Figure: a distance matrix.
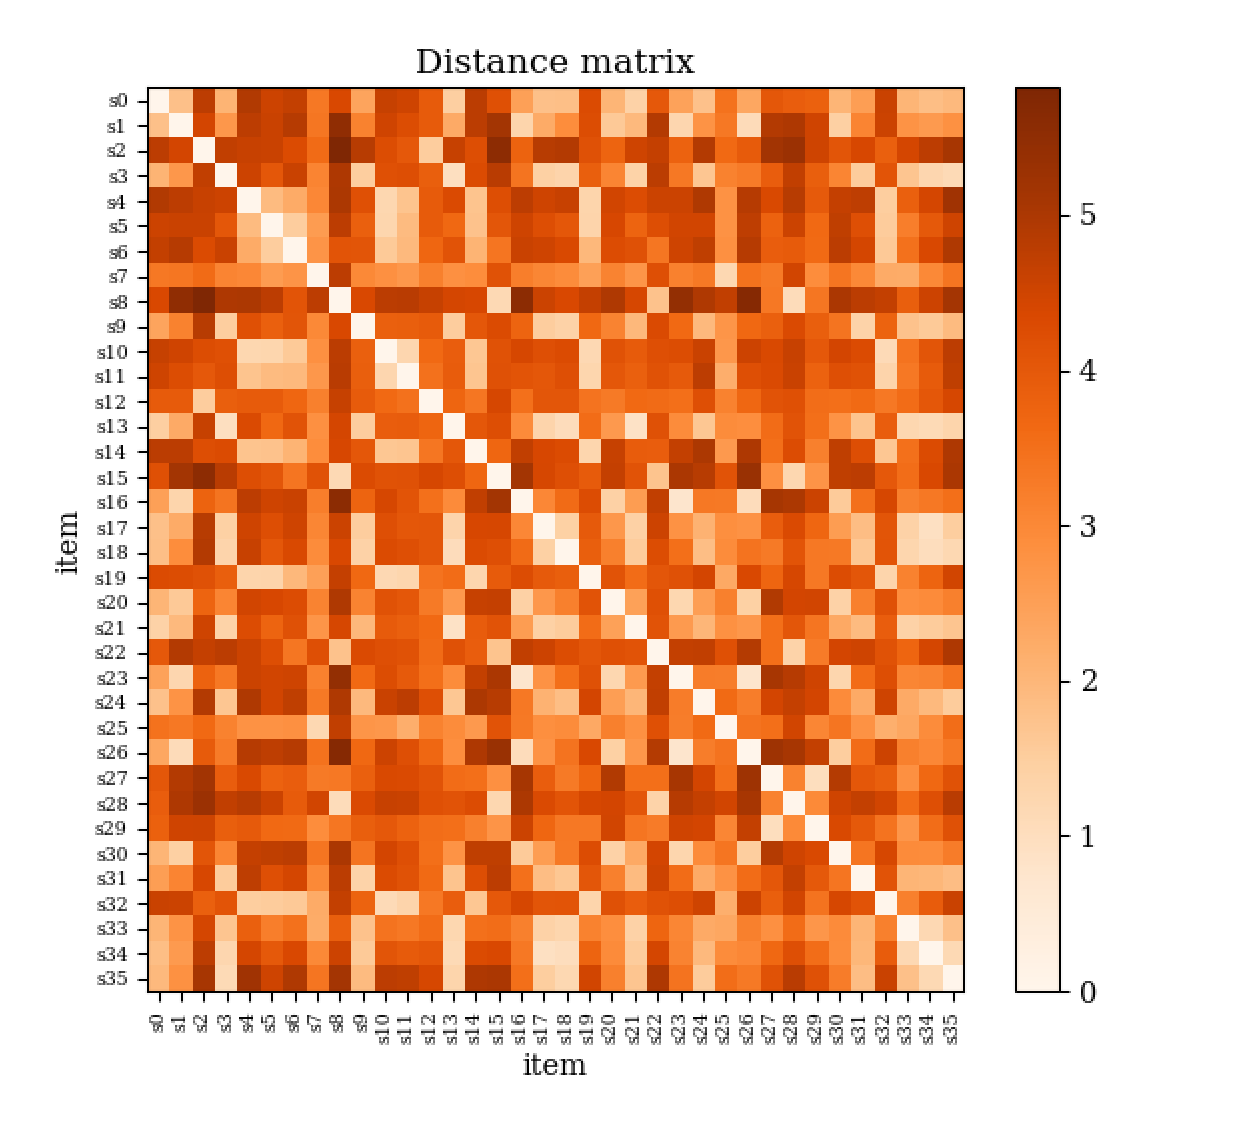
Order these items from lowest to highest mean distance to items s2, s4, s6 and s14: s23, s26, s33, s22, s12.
s12, s33, s22, s23, s26
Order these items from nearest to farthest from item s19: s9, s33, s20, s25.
s25, s33, s9, s20
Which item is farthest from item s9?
s2
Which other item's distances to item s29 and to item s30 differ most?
s27
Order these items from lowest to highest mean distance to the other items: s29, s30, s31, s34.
s34, s31, s30, s29
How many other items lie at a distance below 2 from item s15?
3
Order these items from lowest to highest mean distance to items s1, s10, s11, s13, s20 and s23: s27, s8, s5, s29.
s5, s29, s27, s8
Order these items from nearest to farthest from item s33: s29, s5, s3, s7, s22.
s3, s7, s29, s5, s22
